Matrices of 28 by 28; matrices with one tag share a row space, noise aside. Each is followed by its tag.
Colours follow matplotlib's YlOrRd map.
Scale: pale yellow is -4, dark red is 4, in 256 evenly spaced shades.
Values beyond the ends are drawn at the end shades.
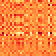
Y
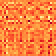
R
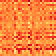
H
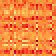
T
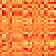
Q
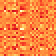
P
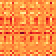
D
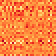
Y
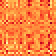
R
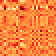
P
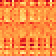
D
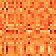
R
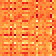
T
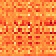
H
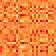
P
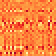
Y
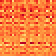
D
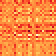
H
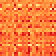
H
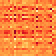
T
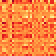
Q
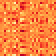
P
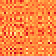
Y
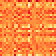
H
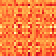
H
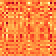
R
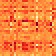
T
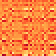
Q
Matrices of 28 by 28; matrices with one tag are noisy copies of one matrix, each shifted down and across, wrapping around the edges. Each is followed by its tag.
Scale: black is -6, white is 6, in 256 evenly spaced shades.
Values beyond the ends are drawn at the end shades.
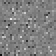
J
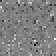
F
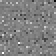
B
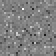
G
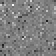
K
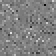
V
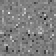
F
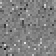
F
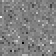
G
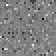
B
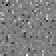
F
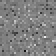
B
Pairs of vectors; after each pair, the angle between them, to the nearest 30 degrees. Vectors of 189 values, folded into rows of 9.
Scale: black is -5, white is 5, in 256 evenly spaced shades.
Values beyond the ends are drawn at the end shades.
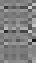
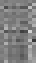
30 degrees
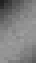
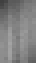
30 degrees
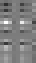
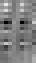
150 degrees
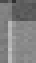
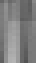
60 degrees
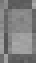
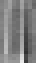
120 degrees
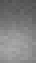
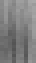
150 degrees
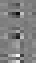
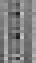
60 degrees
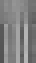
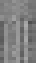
30 degrees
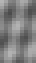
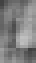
120 degrees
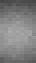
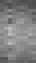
30 degrees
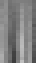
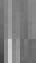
120 degrees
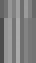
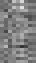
90 degrees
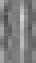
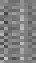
60 degrees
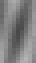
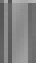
90 degrees
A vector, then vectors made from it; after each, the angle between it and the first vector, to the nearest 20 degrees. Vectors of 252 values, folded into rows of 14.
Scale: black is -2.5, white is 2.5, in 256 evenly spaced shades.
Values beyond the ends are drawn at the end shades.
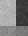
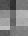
120 degrees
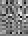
100 degrees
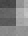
160 degrees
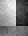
20 degrees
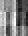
40 degrees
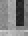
40 degrees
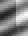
120 degrees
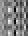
80 degrees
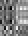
120 degrees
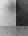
20 degrees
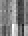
60 degrees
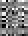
100 degrees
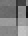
80 degrees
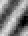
80 degrees
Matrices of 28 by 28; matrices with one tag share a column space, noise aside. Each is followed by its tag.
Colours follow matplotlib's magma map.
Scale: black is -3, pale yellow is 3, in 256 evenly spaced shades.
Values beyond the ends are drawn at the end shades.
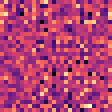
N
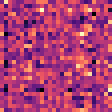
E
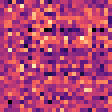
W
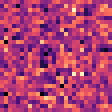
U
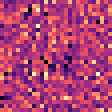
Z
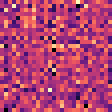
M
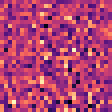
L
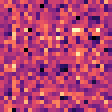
W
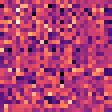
U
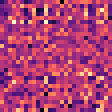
N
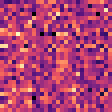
E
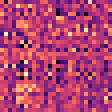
E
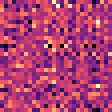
M
